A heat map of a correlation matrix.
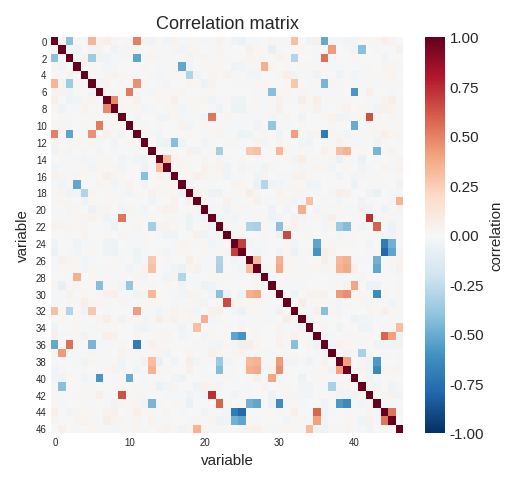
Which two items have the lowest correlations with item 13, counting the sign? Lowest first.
43, 22
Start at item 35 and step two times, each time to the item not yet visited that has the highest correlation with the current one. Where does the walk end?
45
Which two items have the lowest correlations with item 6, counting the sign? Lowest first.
40, 29
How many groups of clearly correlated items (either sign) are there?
14
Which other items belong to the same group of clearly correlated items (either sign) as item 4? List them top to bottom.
18
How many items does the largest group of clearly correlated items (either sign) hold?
8
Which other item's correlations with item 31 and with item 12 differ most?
23
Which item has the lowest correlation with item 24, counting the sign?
44
